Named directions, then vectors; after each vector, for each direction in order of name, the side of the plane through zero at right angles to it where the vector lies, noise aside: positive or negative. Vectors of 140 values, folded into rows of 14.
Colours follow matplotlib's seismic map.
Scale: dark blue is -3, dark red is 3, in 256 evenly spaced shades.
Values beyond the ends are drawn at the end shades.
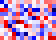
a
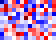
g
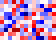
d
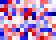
positive, negative, positive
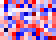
positive, positive, negative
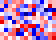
positive, positive, negative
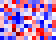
negative, positive, positive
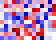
negative, positive, positive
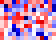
positive, negative, negative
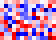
positive, positive, negative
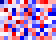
positive, negative, positive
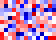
positive, positive, negative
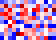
negative, negative, positive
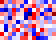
negative, positive, negative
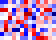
positive, negative, positive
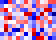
positive, negative, positive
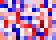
positive, negative, negative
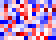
negative, negative, positive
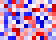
negative, positive, positive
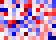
negative, negative, negative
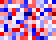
negative, positive, negative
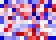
negative, negative, positive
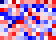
positive, positive, positive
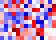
negative, positive, positive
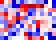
negative, negative, negative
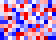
negative, negative, positive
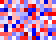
negative, positive, negative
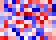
positive, negative, negative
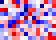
positive, positive, positive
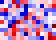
positive, positive, positive
